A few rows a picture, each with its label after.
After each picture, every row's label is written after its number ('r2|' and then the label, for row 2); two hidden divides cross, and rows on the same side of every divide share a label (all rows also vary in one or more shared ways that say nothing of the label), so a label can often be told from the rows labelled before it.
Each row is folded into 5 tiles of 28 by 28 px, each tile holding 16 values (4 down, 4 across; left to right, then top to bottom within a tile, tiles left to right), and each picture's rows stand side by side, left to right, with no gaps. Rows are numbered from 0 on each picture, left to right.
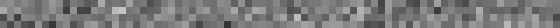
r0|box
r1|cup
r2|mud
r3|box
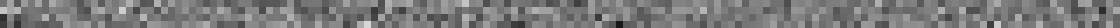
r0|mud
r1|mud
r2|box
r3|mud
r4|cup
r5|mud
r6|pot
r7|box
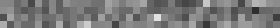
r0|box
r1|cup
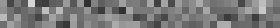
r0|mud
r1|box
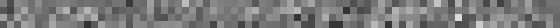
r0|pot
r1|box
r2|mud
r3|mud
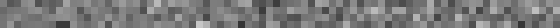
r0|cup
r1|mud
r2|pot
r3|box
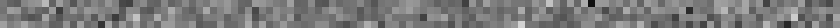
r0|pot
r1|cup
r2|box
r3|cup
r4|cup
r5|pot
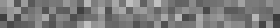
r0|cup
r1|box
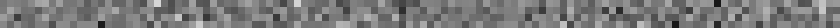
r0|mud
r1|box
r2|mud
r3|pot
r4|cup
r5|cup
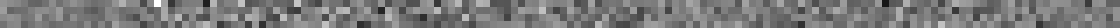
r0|box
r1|box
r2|box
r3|mud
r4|cup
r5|box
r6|mud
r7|cup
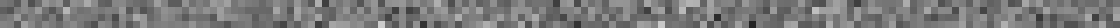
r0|cup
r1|cup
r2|pot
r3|mud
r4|cup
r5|box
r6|pot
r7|cup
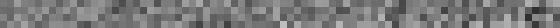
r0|pot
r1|cup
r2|pot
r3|pot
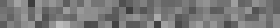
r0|pot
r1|pot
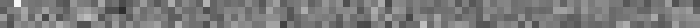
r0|pot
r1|pot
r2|cup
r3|cup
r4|mud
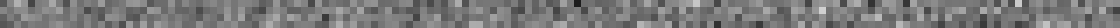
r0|box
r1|pot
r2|box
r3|mud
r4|cup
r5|cup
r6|box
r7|mud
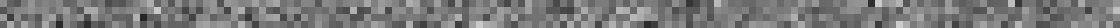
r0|pot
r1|pot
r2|cup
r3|mud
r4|pot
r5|pot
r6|mud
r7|cup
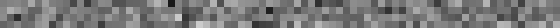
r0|mud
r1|cup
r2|cup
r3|mud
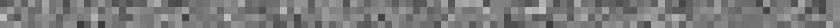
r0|mud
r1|cup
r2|mud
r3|box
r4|pot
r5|pot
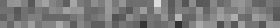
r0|box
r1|mud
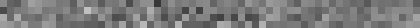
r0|pot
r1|cup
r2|mud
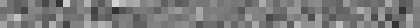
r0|cup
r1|box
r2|pot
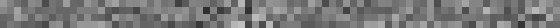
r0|pot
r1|cup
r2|mud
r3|box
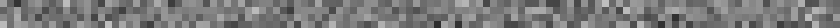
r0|pot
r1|box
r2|pot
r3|mud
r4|box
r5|box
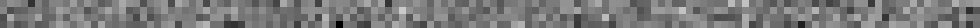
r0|box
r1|mud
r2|cup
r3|pot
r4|mud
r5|mud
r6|cup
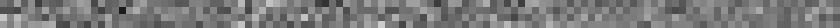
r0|cup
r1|cup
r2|cup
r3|mud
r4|pot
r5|box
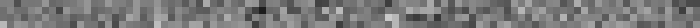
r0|cup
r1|pot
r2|box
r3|mud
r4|mud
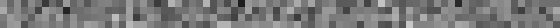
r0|mud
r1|mud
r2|mud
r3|cup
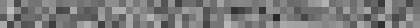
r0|box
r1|box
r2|mud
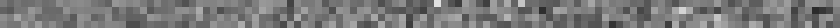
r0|cup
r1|box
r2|pot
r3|cup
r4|mud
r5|cup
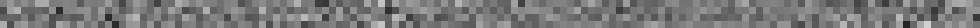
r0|pot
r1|pot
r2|cup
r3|mud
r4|pot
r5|mud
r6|box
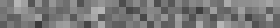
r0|pot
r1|cup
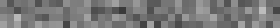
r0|cup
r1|mud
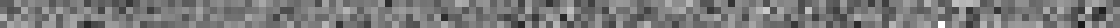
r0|mud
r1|box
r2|cup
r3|mud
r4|box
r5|box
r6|cup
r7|box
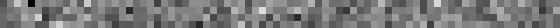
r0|cup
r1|cup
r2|pot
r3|cup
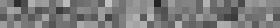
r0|pot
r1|box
